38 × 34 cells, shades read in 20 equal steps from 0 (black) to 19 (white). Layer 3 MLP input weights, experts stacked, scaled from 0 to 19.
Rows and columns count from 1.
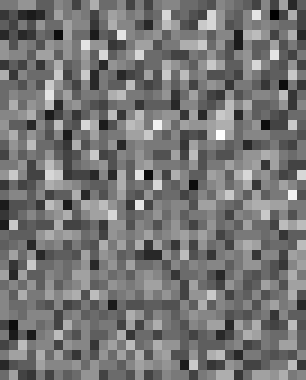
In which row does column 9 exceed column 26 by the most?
30
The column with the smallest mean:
1
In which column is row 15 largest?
4
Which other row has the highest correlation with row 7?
2
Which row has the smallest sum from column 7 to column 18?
31
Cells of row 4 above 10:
7
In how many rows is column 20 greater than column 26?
19
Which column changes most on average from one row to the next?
33
